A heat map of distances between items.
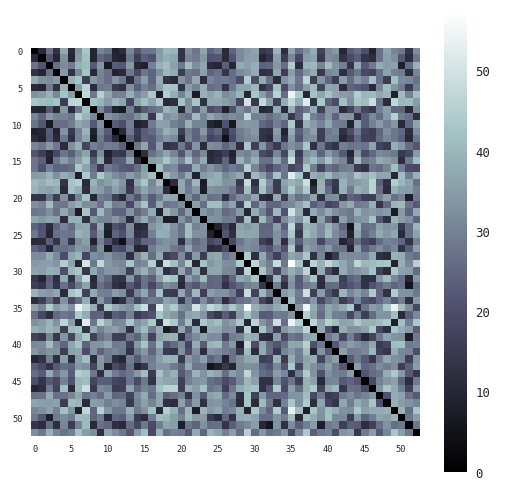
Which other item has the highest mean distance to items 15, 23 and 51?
35
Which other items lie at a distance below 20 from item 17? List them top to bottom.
6, 22, 29, 37, 49
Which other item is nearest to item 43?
24
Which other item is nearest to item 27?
10
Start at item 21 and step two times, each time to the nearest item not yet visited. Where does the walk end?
28
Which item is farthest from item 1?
7
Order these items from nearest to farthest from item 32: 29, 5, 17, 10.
5, 10, 17, 29
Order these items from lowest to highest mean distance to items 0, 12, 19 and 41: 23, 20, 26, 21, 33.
26, 23, 20, 33, 21
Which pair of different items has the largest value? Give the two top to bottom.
29, 35
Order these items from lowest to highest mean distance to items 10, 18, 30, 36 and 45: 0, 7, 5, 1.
1, 7, 0, 5
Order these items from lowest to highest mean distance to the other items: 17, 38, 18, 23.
23, 38, 18, 17
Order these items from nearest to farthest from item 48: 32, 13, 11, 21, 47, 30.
30, 13, 47, 21, 32, 11
